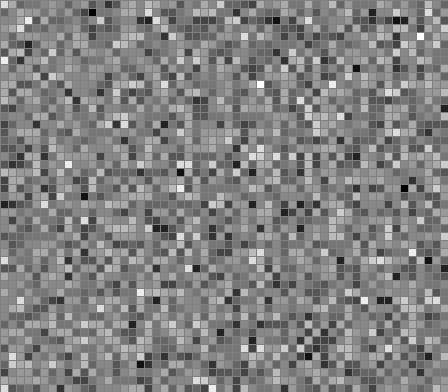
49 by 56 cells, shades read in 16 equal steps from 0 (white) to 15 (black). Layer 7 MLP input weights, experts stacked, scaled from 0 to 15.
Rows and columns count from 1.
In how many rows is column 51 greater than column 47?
18
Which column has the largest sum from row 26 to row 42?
36
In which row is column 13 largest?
12
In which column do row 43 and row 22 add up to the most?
32
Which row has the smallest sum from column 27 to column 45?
17
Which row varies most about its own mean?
3
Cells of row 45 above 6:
34
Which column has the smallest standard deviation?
10
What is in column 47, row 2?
13
